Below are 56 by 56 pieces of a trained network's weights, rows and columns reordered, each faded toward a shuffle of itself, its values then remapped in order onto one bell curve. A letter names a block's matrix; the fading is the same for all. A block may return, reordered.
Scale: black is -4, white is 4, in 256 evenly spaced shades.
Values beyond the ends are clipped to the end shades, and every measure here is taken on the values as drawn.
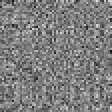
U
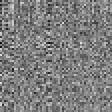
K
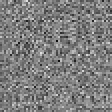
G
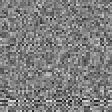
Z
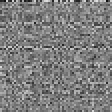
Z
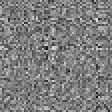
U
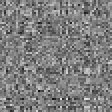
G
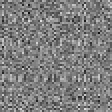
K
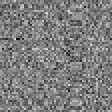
U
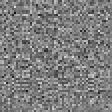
G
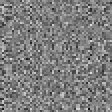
K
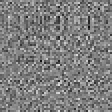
K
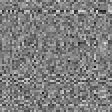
Z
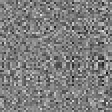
K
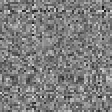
U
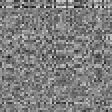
Z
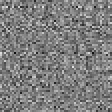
U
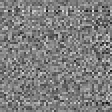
G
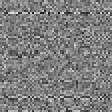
Z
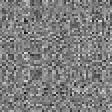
U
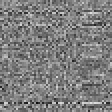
Z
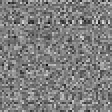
G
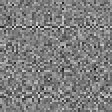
Z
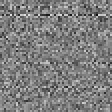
Z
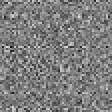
G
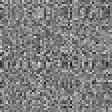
K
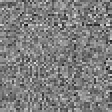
U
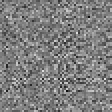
G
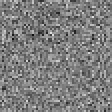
K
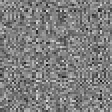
U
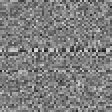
Z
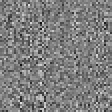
K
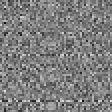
Z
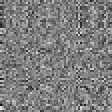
K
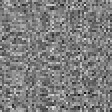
U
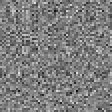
G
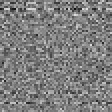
Z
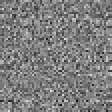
G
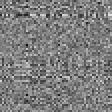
Z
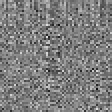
U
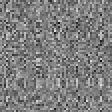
K
